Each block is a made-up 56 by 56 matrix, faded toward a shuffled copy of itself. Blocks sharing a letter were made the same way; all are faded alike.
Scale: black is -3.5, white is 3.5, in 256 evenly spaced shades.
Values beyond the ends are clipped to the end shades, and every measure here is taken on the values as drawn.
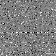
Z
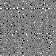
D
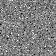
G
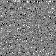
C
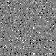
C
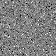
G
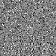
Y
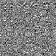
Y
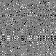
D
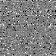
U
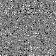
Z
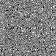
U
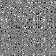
U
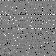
D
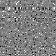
D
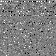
Z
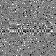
D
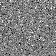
G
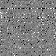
D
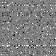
D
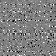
D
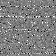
Z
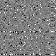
D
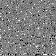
C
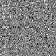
Y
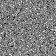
G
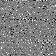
Z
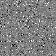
C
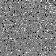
C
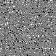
Z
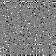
D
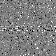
Z
